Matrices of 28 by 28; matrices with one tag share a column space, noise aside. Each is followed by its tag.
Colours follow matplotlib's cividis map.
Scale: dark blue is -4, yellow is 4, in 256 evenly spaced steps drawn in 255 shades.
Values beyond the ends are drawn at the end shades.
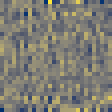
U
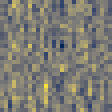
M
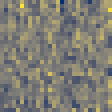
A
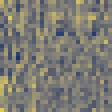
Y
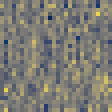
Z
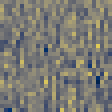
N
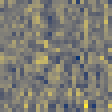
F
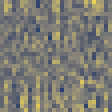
A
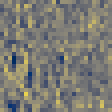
F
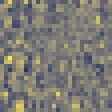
F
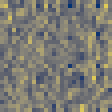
Z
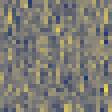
Z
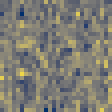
N
